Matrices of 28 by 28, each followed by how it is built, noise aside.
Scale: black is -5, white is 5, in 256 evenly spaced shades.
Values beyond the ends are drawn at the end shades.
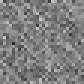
Toeplitz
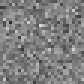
noise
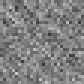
Toeplitz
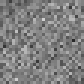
Hankel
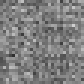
blocks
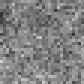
smooth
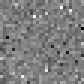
sparse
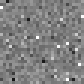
sparse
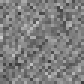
Hankel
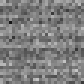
blocks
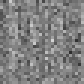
blocks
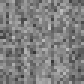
blocks
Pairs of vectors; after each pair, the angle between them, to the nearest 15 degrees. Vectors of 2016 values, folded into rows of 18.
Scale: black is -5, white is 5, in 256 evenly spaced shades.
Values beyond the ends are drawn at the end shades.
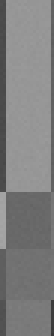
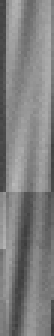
45 degrees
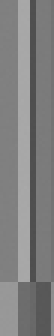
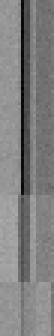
120 degrees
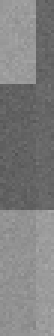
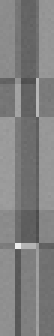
105 degrees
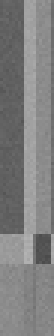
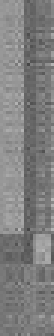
150 degrees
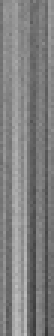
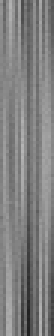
90 degrees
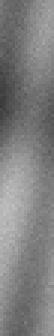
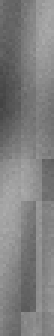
30 degrees
